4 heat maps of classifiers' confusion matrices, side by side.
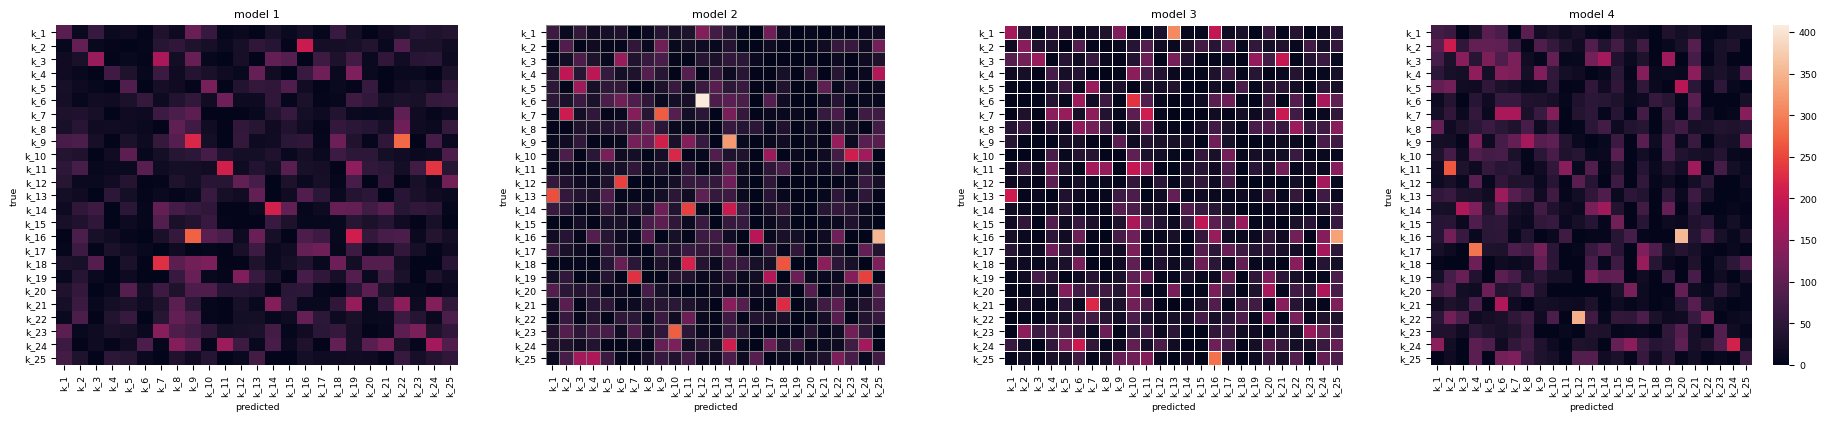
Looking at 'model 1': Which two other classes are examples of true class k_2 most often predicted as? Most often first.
k_16, k_22
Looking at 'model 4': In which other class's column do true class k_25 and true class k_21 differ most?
k_7
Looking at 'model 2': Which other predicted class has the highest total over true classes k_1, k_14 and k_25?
k_11
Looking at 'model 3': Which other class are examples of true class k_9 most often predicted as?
k_16
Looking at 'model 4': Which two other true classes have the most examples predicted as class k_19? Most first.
k_3, k_14
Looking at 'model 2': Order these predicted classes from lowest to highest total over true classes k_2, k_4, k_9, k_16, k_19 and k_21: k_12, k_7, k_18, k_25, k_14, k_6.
k_6, k_12, k_18, k_7, k_14, k_25
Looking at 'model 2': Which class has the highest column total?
k_14
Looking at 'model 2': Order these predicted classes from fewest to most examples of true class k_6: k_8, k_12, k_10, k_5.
k_10, k_8, k_5, k_12
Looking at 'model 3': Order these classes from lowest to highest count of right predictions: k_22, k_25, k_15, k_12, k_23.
k_12, k_25, k_22, k_23, k_15
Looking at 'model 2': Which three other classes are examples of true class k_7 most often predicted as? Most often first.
k_9, k_2, k_14
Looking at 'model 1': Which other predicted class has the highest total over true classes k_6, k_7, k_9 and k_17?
k_22
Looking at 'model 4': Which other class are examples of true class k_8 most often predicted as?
k_1
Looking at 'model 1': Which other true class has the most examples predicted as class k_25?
k_12
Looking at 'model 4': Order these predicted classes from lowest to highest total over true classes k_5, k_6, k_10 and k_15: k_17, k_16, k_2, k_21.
k_16, k_17, k_21, k_2
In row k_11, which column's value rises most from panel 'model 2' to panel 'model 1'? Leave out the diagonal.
k_24
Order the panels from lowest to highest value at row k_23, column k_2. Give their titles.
model 1, model 4, model 2, model 3
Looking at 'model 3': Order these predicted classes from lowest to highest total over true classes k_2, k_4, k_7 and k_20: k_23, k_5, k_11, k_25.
k_23, k_25, k_5, k_11
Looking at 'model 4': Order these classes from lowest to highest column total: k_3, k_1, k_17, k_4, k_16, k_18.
k_18, k_16, k_3, k_1, k_17, k_4
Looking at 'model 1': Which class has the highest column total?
k_9
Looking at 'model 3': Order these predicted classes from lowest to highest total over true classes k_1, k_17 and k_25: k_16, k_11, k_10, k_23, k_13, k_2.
k_23, k_2, k_11, k_10, k_13, k_16
